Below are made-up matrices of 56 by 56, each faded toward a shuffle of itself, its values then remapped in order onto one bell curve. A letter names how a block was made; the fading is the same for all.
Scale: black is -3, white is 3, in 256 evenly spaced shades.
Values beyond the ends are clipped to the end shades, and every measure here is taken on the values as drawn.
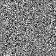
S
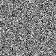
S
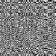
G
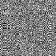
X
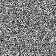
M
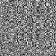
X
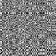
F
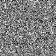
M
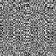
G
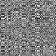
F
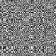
F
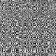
F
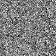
S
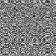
F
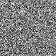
M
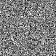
M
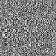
X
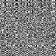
F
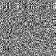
X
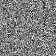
S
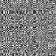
F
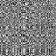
F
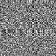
X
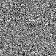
M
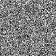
S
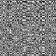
F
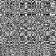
F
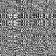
F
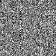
S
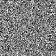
S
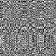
G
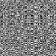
G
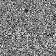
M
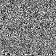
M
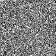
S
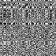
F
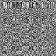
G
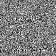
M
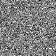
M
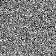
M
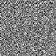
X
